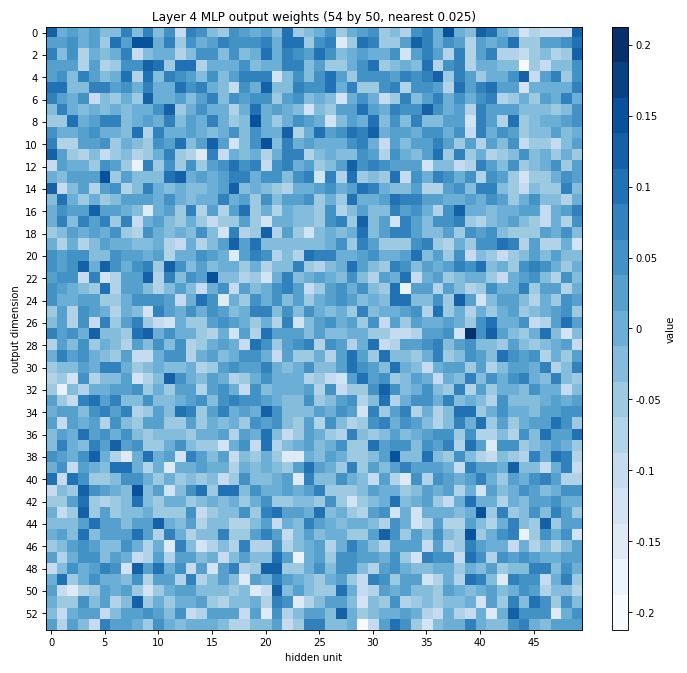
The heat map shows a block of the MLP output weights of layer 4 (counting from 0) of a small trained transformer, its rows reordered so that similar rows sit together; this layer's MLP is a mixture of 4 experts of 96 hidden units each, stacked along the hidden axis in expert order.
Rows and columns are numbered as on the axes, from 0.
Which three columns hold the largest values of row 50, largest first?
21, 27, 44
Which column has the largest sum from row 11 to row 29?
29
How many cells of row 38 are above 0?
17
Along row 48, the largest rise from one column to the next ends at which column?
8
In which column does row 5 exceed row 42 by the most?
28
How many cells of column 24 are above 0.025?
12
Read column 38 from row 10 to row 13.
-0.05 0.075 -0.1 0
